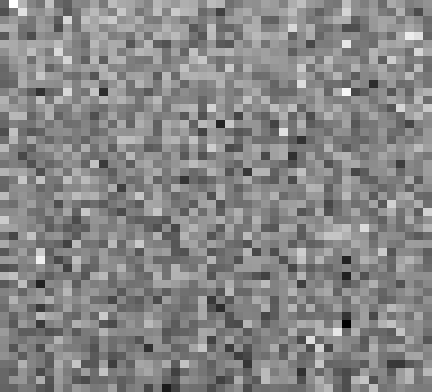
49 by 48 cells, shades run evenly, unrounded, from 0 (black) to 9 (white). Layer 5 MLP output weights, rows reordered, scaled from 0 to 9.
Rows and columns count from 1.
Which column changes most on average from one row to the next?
5
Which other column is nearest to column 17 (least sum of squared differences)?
43
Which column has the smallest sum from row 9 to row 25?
33
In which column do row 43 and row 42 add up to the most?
38
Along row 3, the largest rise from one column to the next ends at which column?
8
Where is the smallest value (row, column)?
41, 39
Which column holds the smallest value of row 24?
14
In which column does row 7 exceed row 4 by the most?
7
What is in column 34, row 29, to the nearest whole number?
3
